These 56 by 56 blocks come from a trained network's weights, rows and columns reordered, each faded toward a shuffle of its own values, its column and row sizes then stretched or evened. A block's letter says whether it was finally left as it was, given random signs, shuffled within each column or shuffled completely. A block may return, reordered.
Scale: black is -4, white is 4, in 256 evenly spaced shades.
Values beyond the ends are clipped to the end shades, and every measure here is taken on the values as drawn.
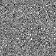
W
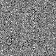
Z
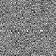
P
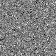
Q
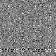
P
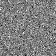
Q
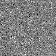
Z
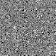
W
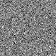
Z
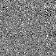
W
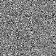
W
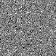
Z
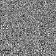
W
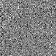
W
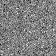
Q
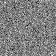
Q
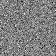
Q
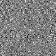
P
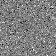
Q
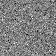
Q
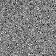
Q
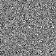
W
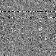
W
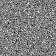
Q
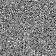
Q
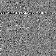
W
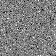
Q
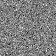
Q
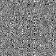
P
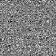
P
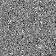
Z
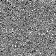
Q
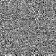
P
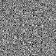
W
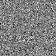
W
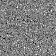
Q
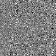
P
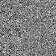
Z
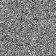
Z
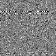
W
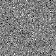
Z
